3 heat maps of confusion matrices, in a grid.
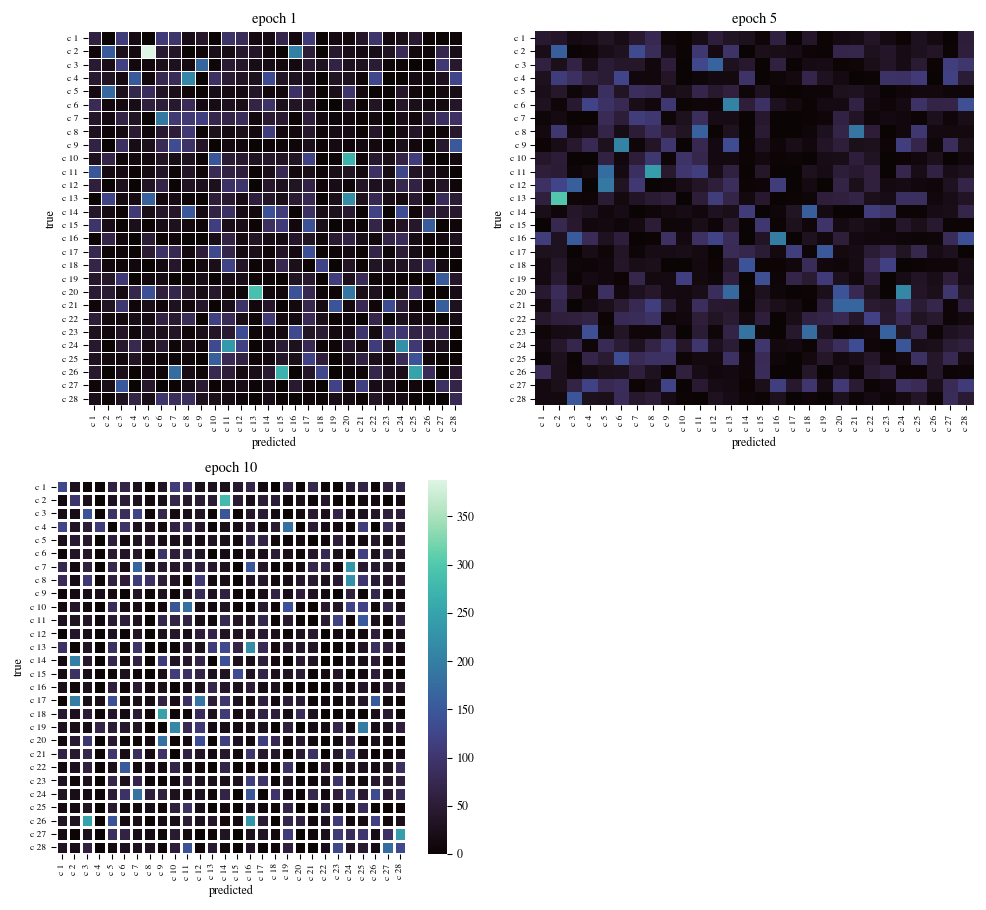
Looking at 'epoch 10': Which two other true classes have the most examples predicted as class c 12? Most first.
c 17, c 20
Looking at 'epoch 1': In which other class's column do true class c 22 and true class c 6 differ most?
c 10
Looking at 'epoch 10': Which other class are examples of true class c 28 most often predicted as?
c 27
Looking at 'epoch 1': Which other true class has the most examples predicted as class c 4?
c 14
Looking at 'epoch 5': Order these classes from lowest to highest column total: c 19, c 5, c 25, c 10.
c 10, c 19, c 25, c 5
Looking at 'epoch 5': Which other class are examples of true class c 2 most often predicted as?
c 7
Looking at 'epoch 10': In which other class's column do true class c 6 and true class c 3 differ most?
c 14
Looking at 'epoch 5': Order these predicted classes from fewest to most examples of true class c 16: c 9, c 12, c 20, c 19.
c 19, c 20, c 9, c 12
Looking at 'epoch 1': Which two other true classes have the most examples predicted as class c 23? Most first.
c 21, c 16
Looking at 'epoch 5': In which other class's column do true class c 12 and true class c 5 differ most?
c 3
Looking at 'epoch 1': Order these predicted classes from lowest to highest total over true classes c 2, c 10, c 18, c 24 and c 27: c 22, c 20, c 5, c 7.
c 7, c 22, c 20, c 5
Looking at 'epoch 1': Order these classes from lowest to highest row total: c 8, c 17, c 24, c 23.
c 8, c 17, c 23, c 24
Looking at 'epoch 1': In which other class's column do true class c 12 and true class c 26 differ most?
c 15
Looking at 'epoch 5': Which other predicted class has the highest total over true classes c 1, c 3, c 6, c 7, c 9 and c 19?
c 13
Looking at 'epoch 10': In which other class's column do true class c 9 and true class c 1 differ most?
c 10
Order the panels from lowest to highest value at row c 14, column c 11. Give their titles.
epoch 5, epoch 10, epoch 1
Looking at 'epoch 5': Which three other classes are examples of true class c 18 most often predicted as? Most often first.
c 14, c 23, c 22
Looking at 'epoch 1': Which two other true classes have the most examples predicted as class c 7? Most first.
c 26, c 9
